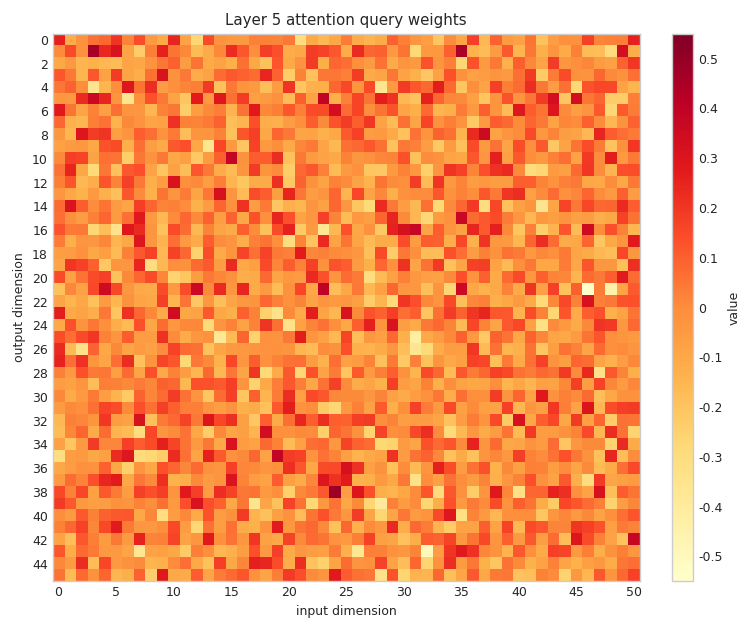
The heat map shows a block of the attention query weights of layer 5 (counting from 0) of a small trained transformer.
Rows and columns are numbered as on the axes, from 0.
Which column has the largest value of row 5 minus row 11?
3
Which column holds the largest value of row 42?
50
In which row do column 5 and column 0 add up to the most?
0
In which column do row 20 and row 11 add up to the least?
27
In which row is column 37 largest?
8
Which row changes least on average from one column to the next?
29
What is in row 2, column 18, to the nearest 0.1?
-0.2
